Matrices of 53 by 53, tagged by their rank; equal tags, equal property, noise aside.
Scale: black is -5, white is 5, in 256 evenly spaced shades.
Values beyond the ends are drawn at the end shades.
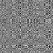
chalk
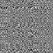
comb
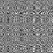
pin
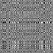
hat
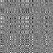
hat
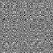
comb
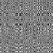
pin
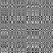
hat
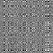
hat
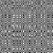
hat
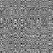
chalk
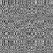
chalk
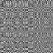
pin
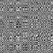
chalk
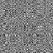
comb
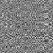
comb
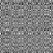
pin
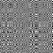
hat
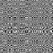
pin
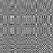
hat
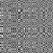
hat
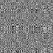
comb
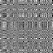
hat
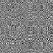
chalk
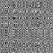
chalk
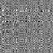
comb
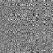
comb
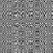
pin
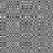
hat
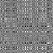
hat
